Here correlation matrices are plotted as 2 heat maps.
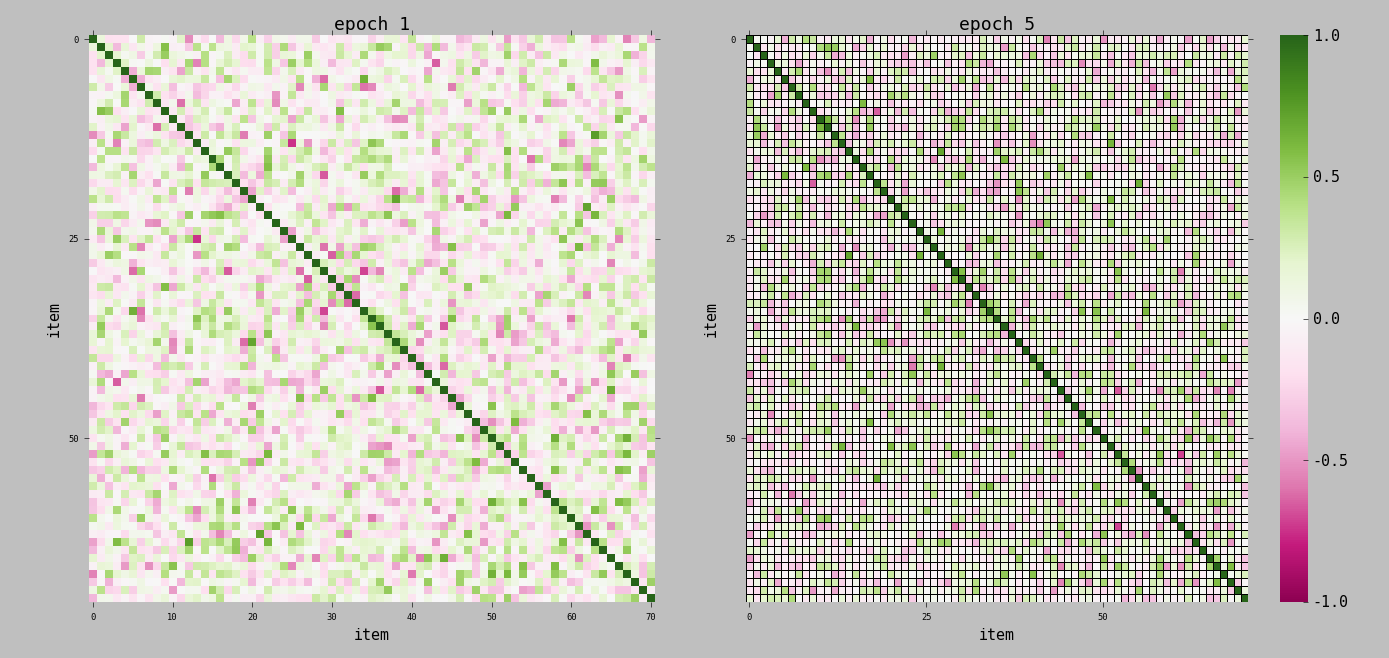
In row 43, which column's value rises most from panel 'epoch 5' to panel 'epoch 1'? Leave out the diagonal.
24
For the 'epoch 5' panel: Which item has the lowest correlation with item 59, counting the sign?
66
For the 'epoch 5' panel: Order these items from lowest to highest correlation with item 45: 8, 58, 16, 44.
44, 16, 8, 58
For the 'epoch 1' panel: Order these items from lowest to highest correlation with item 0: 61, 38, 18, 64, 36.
64, 18, 36, 61, 38
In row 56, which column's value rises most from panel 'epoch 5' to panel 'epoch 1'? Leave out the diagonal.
39
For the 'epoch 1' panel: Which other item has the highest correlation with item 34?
5
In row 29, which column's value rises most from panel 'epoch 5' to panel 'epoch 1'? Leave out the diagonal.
6
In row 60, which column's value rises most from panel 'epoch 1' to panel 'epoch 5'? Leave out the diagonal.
35
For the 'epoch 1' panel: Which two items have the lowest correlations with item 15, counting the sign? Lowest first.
55, 47
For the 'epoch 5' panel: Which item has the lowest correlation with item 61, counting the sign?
52
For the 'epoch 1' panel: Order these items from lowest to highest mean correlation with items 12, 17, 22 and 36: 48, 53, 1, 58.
53, 48, 58, 1
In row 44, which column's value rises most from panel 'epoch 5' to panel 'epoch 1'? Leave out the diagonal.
65
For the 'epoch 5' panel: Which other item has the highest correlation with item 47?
34
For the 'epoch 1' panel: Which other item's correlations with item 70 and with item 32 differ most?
68
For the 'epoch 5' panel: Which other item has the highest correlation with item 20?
51
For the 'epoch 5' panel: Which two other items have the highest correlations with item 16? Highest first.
8, 44
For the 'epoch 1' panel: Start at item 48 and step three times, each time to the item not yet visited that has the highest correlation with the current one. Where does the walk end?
62
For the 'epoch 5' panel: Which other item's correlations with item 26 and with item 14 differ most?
31
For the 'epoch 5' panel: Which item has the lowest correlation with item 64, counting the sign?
42
